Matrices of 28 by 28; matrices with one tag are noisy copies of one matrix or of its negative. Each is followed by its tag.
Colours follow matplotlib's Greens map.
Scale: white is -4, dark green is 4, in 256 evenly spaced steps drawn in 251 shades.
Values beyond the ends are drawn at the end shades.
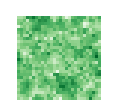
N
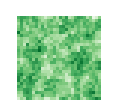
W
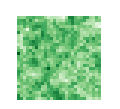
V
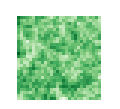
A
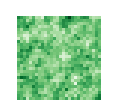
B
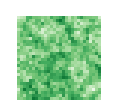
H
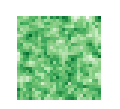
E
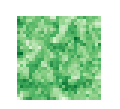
A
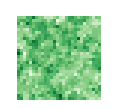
V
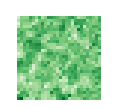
A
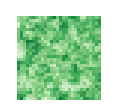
A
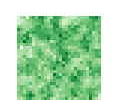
B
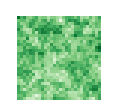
H
